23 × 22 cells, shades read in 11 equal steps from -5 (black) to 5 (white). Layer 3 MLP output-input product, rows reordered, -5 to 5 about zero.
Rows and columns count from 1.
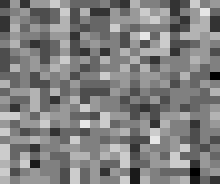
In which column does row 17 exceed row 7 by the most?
1
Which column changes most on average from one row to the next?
9
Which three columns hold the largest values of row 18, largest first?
16, 8, 4
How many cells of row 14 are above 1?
2
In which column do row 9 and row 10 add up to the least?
22
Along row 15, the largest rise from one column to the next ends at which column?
11
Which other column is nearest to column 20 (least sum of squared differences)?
14
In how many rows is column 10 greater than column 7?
7
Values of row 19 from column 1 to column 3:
3 -1 -1
